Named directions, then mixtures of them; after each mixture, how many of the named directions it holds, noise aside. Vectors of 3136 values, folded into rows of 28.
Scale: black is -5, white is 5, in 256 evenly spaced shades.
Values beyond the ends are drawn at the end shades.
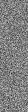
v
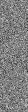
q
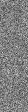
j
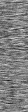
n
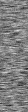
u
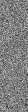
one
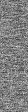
four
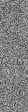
one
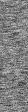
two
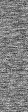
four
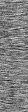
one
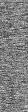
three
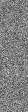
one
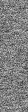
three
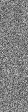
one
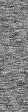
two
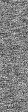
four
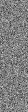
three
